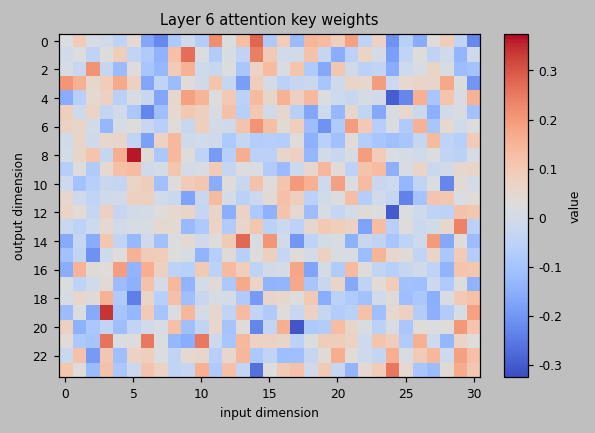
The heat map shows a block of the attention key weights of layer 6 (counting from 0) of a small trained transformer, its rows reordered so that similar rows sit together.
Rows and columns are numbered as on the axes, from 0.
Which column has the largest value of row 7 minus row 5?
27
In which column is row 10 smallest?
28
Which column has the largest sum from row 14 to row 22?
3
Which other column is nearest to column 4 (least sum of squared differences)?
1
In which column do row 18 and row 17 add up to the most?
8
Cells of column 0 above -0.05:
18
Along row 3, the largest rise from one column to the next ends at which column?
14
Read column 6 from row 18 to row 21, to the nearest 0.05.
0.05 0.1 0 0.25
